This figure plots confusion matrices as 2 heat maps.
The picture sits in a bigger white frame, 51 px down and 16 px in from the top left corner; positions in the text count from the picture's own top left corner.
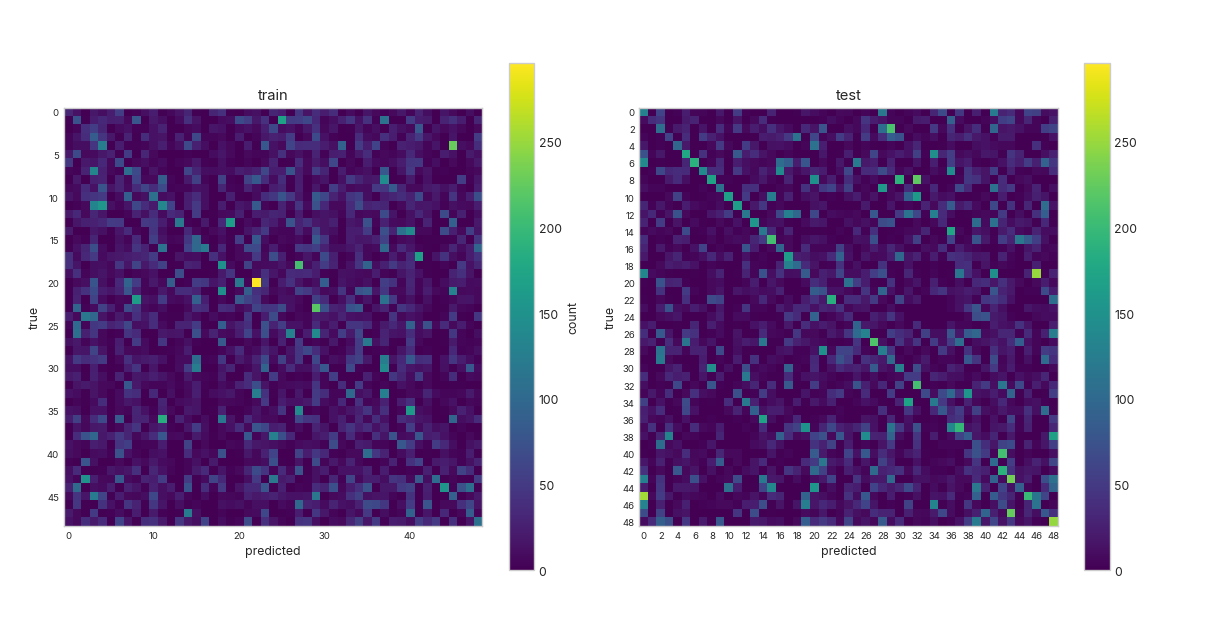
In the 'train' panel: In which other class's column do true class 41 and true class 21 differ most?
18
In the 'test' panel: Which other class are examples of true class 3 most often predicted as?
18
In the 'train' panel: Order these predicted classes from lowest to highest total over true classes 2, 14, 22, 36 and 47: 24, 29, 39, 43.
43, 24, 39, 29
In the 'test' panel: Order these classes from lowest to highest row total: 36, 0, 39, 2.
36, 39, 0, 2
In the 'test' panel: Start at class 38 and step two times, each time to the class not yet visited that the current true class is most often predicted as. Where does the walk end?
39
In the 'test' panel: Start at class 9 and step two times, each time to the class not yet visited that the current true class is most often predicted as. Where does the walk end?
21
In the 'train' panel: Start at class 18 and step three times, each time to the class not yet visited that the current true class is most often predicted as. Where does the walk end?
40
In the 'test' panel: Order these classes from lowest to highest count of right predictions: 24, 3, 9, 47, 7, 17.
24, 3, 47, 9, 7, 17
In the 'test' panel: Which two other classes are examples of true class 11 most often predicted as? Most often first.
47, 36
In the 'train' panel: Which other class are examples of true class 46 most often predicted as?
27
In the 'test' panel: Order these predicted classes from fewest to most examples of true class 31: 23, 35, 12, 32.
23, 35, 32, 12
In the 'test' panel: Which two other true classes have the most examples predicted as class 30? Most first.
8, 17
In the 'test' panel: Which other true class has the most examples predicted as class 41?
19
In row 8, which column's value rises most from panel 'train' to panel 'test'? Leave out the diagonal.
32
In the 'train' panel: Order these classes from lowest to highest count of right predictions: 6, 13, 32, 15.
32, 6, 15, 13
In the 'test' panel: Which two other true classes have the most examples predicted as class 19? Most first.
37, 46
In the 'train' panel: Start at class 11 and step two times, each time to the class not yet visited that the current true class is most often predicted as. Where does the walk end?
45
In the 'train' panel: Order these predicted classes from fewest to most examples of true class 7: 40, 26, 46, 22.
46, 22, 40, 26
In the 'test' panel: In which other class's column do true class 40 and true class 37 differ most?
42
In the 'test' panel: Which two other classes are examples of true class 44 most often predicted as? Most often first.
20, 15
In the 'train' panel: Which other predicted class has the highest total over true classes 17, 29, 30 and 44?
37
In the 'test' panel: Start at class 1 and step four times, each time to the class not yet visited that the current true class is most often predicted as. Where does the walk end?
34
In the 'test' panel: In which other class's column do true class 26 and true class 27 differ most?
48
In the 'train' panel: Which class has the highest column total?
29
